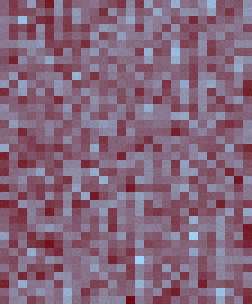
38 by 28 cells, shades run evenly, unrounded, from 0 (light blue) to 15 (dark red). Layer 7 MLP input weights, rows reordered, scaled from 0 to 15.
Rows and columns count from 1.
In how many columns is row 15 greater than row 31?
6
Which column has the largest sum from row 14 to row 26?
7
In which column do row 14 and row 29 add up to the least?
17
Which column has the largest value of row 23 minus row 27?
8
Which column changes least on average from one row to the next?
23
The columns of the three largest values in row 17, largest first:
20, 3, 14
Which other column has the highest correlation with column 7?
18
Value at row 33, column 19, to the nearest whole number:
10
